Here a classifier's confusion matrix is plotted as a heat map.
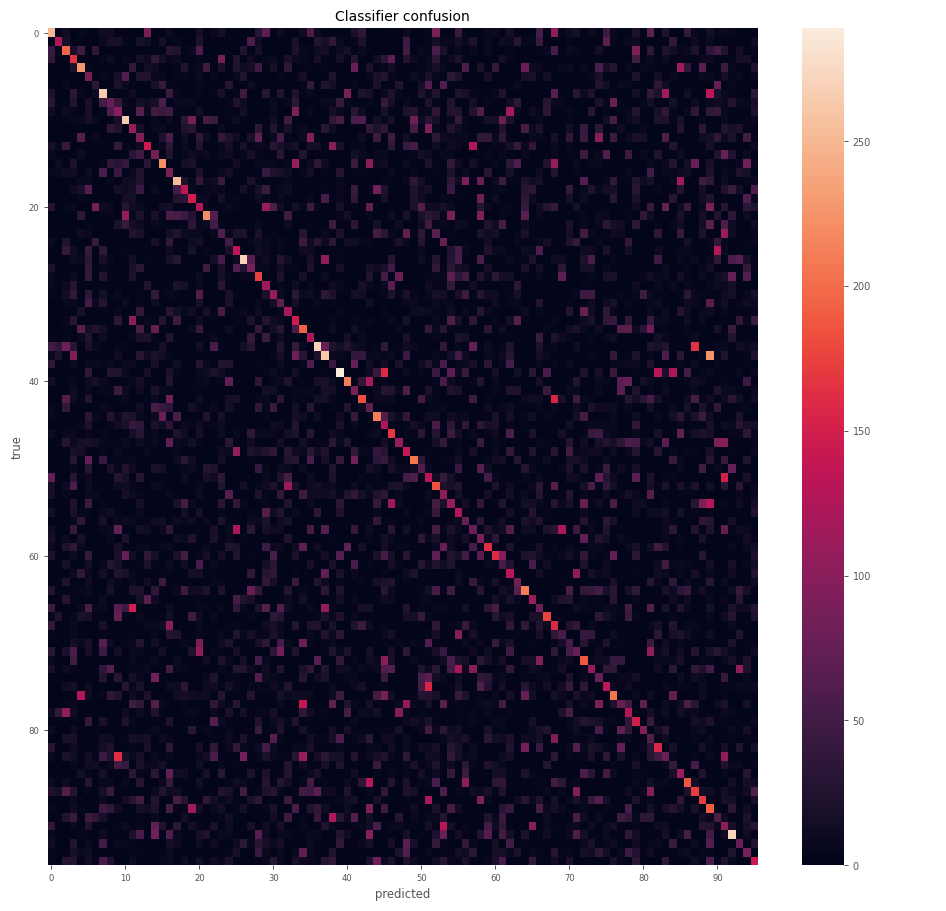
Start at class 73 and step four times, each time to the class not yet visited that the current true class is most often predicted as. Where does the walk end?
85
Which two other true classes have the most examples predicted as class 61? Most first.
60, 10
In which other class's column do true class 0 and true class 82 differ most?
68
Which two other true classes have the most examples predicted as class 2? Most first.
78, 36
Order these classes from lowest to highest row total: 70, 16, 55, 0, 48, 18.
55, 16, 70, 48, 18, 0
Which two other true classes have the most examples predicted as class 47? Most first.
78, 28
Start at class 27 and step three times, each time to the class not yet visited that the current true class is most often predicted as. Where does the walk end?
38
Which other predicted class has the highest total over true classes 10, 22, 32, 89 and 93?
19
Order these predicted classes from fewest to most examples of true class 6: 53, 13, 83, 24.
13, 83, 24, 53
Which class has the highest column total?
89
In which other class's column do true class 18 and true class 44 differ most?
15
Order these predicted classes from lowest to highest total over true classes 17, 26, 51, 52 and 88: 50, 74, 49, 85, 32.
50, 49, 74, 85, 32
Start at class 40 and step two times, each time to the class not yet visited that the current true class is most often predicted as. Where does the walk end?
14
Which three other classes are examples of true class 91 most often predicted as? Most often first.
53, 65, 14
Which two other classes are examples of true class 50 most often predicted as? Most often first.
92, 58
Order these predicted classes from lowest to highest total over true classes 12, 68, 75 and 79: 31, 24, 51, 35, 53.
53, 24, 31, 35, 51
